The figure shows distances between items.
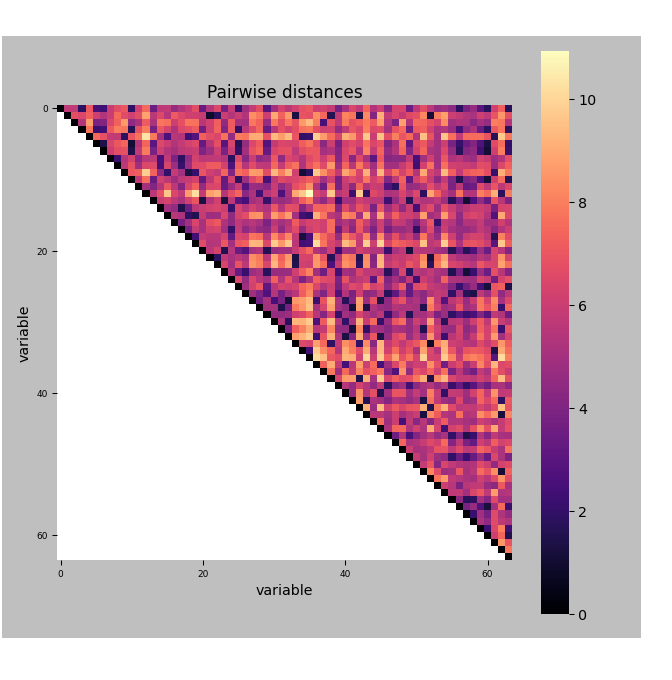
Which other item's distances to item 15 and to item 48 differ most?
19
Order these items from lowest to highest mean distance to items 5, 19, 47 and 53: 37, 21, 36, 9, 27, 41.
37, 9, 21, 41, 27, 36
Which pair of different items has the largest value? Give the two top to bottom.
12, 35
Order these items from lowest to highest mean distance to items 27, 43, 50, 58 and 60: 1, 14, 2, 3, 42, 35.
14, 3, 2, 1, 42, 35
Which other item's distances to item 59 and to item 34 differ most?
9
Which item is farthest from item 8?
38
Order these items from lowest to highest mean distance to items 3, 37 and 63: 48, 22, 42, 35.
42, 22, 48, 35
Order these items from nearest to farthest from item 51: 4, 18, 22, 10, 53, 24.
24, 53, 10, 18, 22, 4
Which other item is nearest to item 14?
17
